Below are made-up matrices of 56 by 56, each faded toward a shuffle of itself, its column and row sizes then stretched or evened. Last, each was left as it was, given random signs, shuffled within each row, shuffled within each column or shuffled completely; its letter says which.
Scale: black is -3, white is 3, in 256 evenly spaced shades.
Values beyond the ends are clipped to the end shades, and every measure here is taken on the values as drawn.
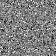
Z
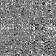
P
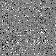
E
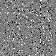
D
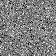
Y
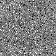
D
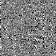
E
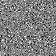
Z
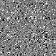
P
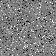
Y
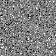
D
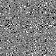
P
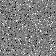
Y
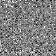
E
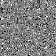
P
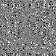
P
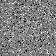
Y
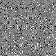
P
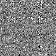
E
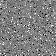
Y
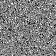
Y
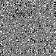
P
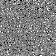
Z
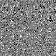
P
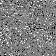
Z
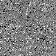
E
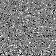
Z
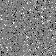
D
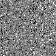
D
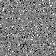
Z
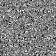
Z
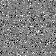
Z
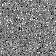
Y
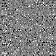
P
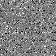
Z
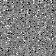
P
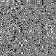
P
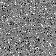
Y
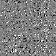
P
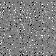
E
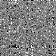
P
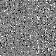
D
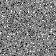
Z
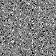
D
